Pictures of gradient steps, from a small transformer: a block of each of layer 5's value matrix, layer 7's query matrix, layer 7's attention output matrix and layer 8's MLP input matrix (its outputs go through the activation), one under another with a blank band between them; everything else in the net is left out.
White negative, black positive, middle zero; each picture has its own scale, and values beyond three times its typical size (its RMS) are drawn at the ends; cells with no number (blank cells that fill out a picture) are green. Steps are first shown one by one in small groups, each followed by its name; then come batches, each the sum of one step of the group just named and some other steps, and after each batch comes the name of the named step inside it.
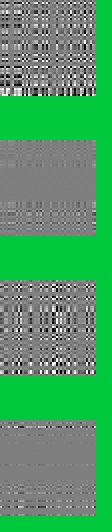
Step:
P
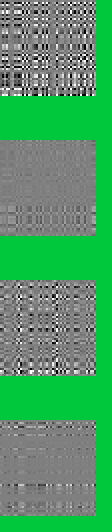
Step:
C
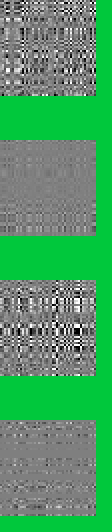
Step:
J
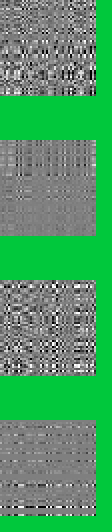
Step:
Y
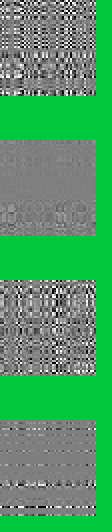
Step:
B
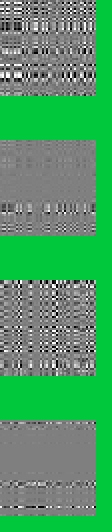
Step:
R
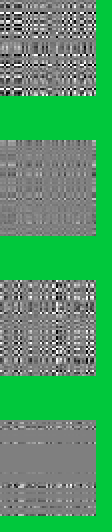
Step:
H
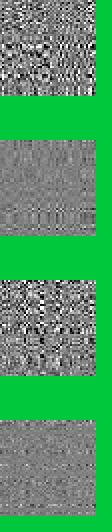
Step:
R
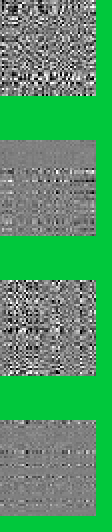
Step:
C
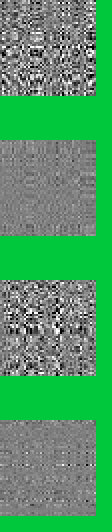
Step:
J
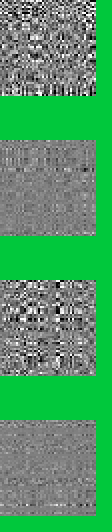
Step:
C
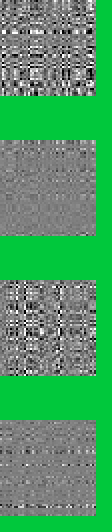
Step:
Y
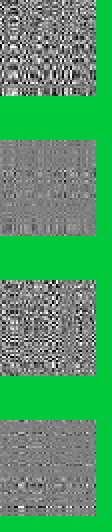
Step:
Y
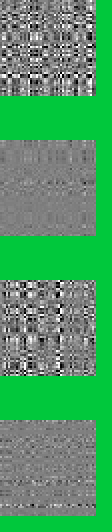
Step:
B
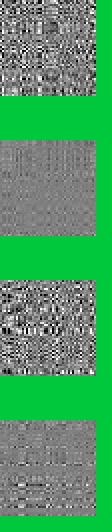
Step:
Y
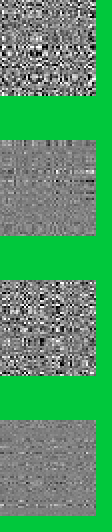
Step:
P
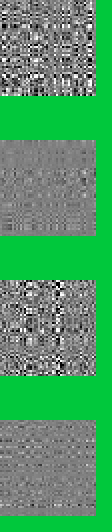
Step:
P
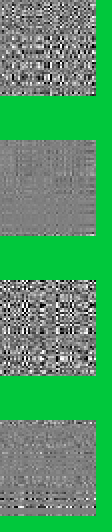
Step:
Y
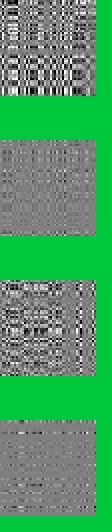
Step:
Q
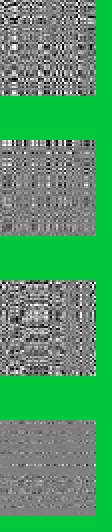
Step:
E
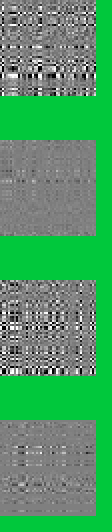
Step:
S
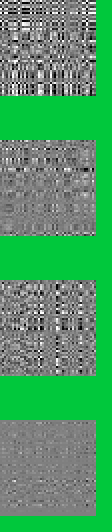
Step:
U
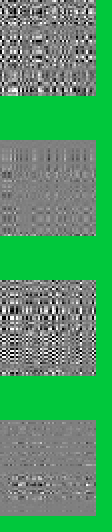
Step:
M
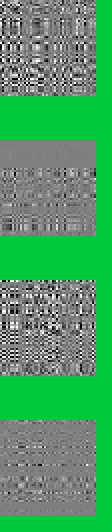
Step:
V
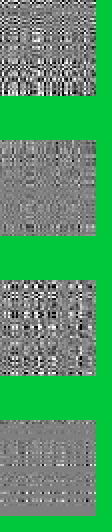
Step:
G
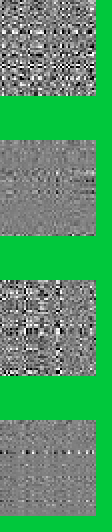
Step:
Q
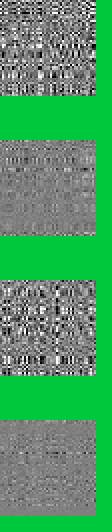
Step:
U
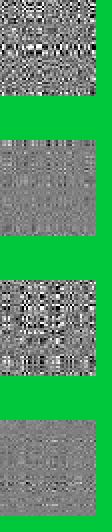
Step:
E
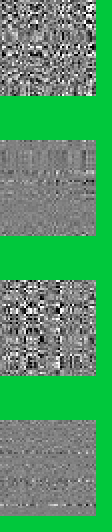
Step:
Q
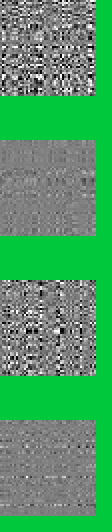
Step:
Q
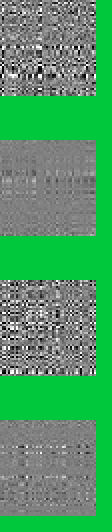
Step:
S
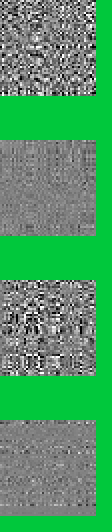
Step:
G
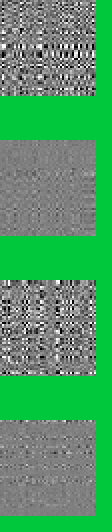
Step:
Q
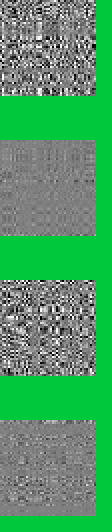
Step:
M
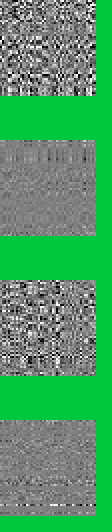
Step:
M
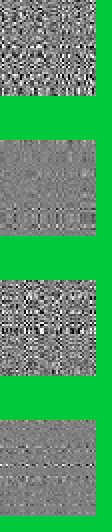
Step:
V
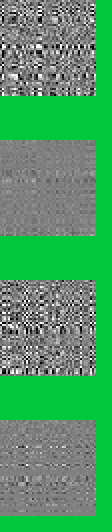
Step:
S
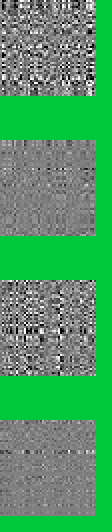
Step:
E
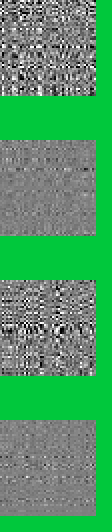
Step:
U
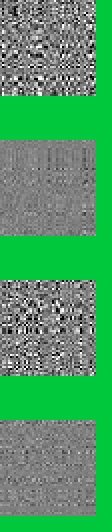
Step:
M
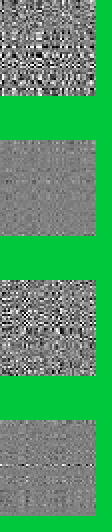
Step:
Q
